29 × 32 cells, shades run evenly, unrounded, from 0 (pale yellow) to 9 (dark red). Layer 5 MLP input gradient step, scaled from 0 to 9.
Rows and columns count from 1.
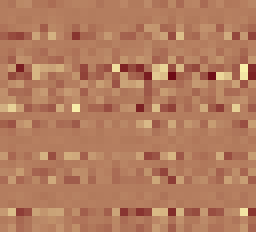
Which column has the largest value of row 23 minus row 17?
22
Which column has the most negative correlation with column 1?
14
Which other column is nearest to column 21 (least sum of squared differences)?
5
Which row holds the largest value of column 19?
10
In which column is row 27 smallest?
31
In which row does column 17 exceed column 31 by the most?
9
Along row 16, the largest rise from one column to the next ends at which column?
20
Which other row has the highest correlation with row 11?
21
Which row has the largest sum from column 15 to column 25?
27
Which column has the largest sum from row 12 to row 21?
7
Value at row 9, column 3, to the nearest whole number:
8
